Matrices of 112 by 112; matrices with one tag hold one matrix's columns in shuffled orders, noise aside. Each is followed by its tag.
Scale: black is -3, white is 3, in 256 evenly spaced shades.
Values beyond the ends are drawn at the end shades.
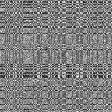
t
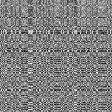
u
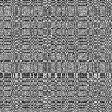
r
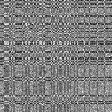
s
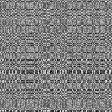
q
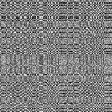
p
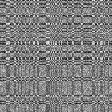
s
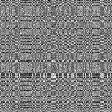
r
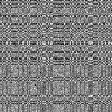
s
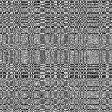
t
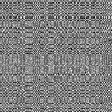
p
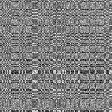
q
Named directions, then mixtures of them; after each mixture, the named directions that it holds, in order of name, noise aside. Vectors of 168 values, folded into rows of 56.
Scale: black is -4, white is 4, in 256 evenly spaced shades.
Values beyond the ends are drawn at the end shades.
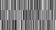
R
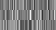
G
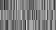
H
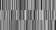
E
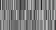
E.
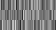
R.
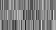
H, R.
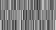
R.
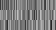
E, G, H.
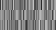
E, G, R.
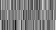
R.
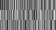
E, G, H.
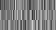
G, H.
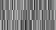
G, R.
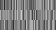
H.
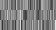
E, R.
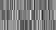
G.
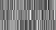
G.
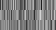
E, G.
